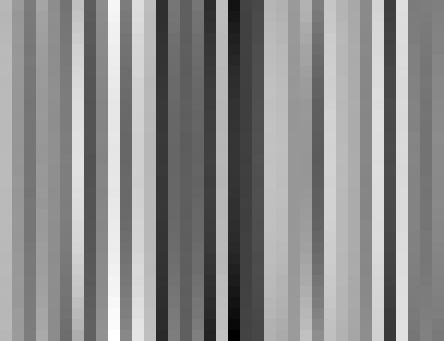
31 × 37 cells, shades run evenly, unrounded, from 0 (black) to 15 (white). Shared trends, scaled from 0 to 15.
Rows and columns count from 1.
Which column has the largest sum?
10
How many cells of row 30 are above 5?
31
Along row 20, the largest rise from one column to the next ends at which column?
34
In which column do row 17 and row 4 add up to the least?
20
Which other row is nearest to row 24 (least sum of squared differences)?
5
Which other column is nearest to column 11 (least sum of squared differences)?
15
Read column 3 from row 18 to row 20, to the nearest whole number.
7 7 7
